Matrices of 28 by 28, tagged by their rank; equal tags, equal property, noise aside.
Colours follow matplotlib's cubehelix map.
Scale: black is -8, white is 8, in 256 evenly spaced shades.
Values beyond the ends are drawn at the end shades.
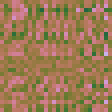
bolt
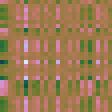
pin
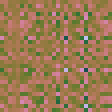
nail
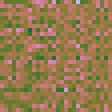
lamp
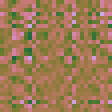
bolt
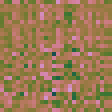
lamp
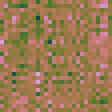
nail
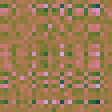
pin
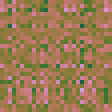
bolt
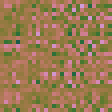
nail
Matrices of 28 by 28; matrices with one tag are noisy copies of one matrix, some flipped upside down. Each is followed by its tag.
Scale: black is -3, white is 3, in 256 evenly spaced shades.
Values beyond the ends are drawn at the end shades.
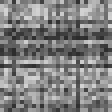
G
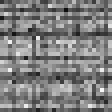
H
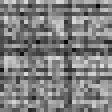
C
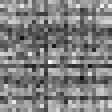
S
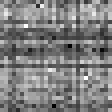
G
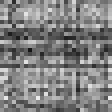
G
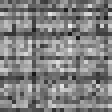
H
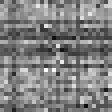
G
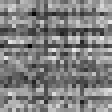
S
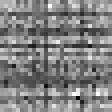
S
